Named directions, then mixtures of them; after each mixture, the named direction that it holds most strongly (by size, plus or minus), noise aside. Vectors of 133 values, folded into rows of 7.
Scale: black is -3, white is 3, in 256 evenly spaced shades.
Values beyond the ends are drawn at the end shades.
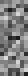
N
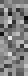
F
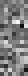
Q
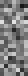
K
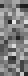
K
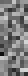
N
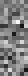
Q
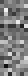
Q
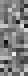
Q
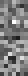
Q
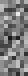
N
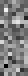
K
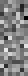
K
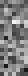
Q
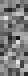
N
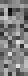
F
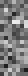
Q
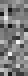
N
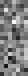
K
